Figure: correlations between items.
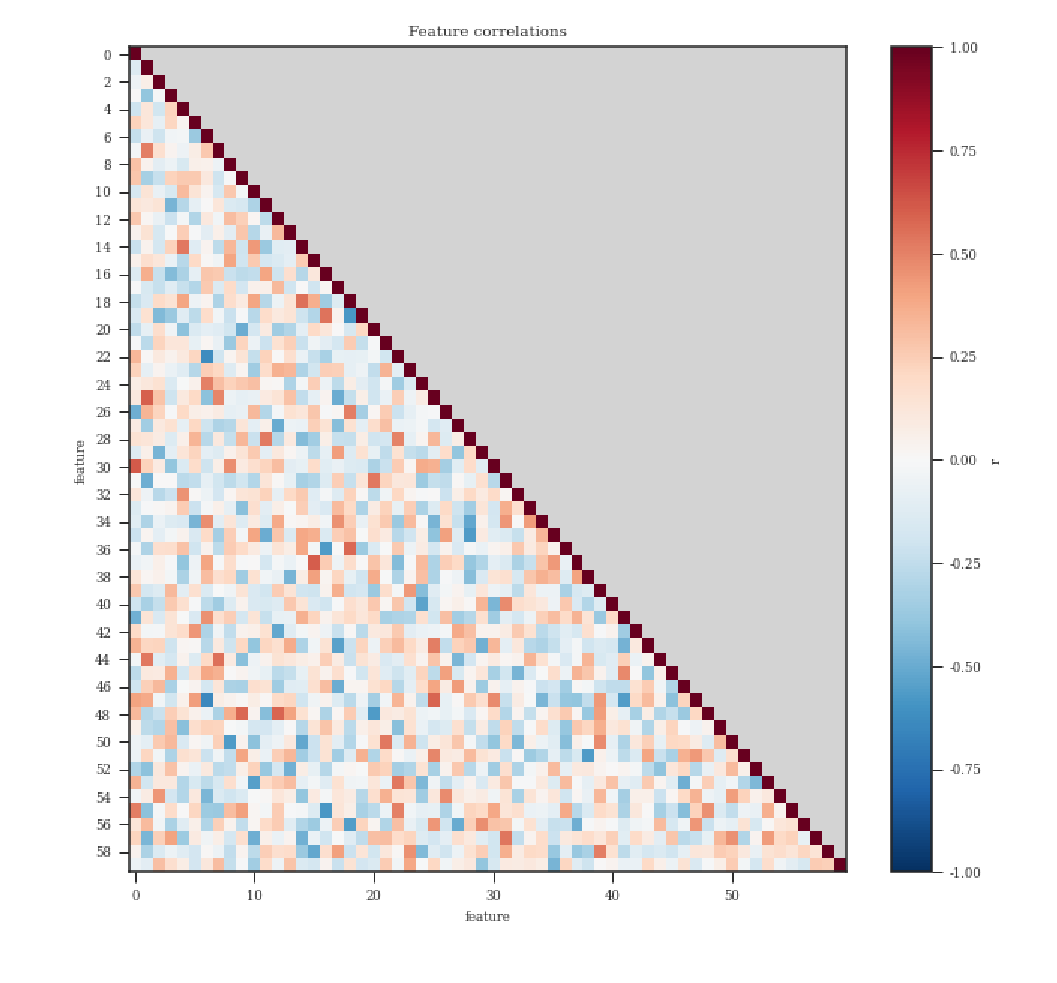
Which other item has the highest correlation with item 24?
6
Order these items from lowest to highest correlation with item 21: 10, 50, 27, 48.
10, 48, 27, 50
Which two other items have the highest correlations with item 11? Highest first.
28, 16
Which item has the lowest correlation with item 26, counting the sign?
0
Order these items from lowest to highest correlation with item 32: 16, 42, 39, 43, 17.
39, 17, 16, 43, 42
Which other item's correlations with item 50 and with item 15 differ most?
8
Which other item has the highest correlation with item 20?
31
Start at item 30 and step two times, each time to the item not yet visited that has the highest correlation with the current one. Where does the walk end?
55
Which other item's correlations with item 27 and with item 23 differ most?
12
